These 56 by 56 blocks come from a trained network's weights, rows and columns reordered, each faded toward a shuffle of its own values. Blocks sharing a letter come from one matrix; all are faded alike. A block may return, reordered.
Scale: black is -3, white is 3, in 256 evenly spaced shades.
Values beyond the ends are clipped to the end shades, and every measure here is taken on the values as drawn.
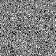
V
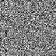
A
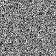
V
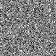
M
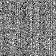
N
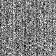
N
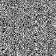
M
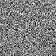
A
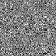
A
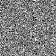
M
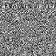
A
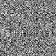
A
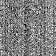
N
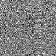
V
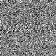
A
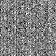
N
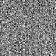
V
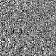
V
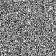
V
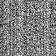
N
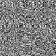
A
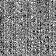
N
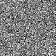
M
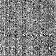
N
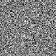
V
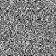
A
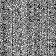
N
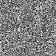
M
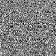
A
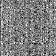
N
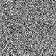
V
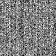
N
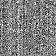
N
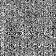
N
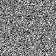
M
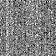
N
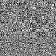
A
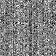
N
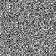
A
